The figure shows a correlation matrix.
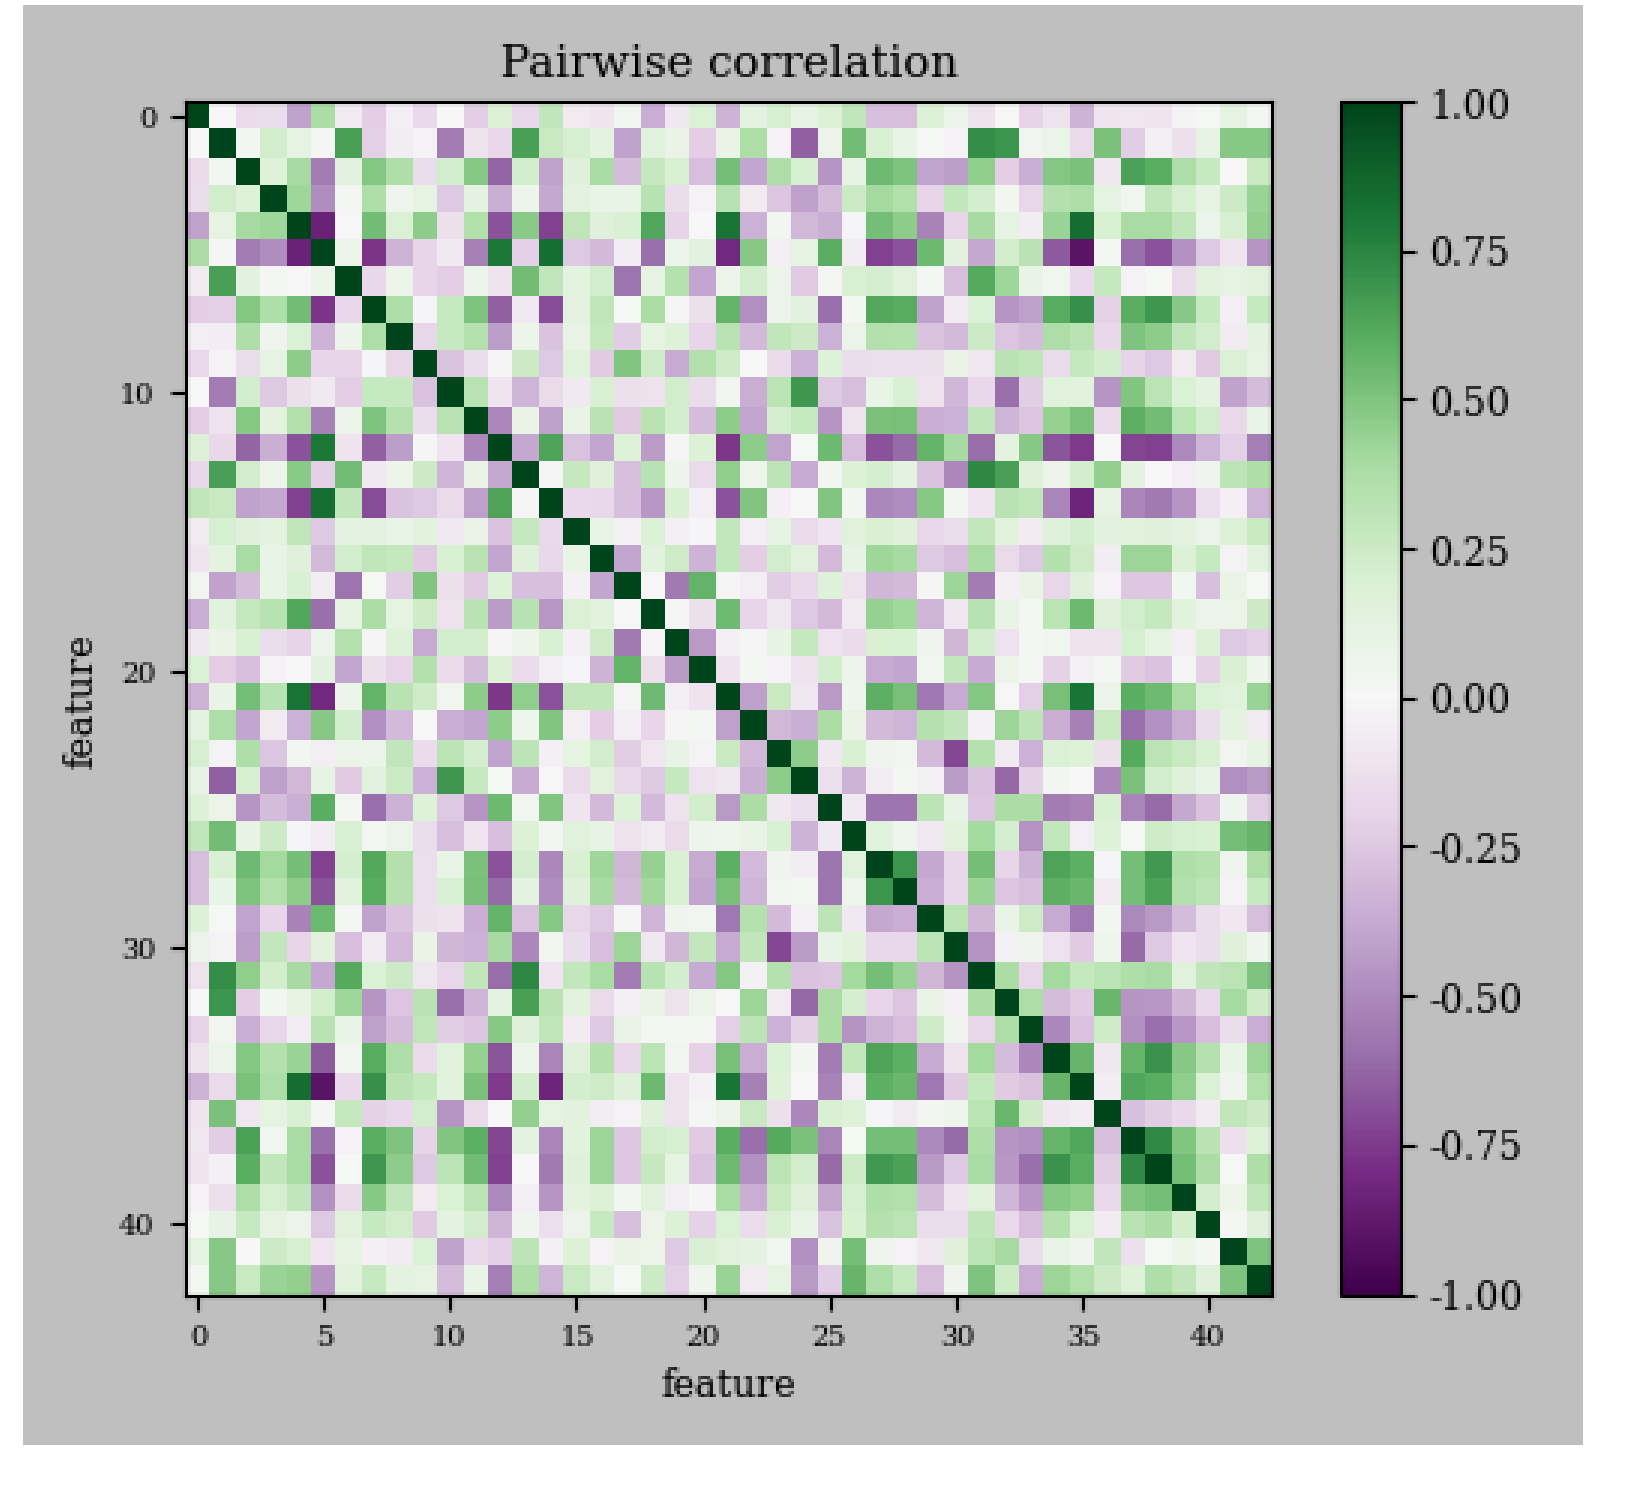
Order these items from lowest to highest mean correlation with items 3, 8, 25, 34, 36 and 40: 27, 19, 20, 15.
20, 19, 15, 27
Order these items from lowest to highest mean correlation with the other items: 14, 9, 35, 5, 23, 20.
5, 14, 20, 9, 23, 35
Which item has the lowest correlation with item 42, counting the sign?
12
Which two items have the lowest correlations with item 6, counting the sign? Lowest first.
17, 20
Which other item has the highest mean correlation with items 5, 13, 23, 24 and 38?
37
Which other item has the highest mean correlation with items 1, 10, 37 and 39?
38
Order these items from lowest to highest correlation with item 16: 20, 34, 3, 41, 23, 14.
20, 14, 41, 3, 23, 34
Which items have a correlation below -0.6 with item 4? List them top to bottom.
5, 12, 14
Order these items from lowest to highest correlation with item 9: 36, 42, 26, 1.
26, 1, 42, 36
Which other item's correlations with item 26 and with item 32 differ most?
33
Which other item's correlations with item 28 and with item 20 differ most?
27
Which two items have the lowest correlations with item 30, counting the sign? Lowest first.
23, 37
